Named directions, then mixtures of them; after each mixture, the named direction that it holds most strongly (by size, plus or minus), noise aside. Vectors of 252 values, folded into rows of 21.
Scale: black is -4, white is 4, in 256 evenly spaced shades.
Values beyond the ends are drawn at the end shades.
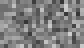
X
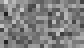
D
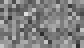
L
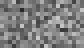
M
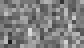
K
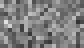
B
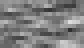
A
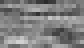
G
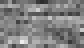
G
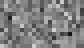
X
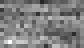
G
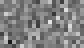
K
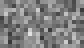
K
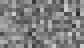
X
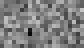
K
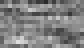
G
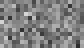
L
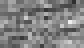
A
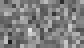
K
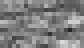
A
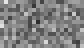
L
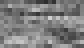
G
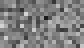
M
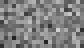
L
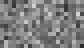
X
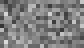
D
